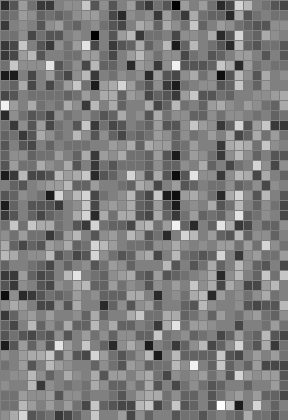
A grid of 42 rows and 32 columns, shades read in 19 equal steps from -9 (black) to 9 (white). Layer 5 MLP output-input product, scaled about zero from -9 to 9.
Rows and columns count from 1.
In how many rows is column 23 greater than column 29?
21
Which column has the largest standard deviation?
20
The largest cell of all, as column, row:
25, 41
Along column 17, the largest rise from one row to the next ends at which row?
36
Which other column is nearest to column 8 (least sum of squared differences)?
23
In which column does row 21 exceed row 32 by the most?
10
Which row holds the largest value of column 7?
35
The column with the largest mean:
27
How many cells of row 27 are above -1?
17
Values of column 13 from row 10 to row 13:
3 3 -2 -4
